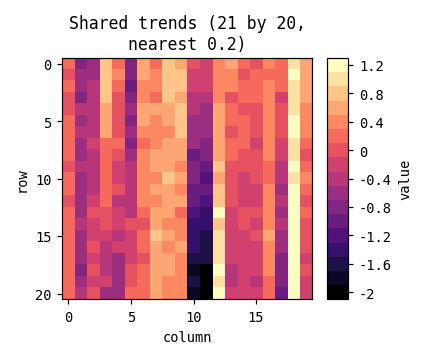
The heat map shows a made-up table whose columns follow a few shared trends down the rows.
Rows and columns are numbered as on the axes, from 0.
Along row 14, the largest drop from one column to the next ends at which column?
10
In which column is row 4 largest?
18
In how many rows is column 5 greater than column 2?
3
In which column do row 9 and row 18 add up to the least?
11
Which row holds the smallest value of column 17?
20
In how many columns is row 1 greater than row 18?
13
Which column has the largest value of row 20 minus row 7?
5
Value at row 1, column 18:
1.2
